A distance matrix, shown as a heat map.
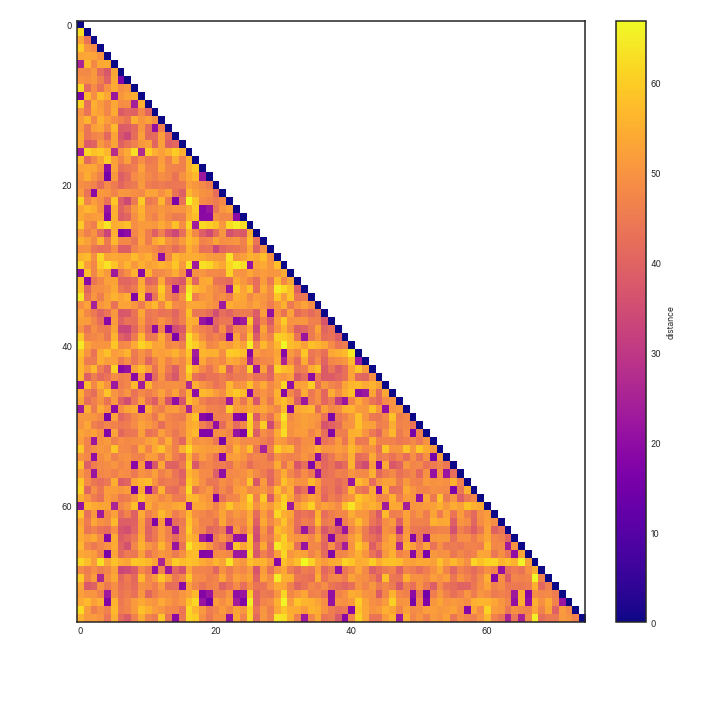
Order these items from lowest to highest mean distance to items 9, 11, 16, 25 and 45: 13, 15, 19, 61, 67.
13, 15, 19, 61, 67
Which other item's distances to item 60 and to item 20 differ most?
59
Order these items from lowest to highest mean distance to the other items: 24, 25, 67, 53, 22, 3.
24, 22, 3, 53, 25, 67
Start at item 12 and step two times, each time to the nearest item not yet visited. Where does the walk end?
67
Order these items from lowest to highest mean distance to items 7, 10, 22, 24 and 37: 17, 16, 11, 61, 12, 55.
55, 11, 61, 12, 17, 16
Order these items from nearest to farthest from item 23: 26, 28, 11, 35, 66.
66, 26, 28, 11, 35
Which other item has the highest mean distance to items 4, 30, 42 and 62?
16
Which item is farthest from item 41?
40
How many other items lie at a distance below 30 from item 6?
3
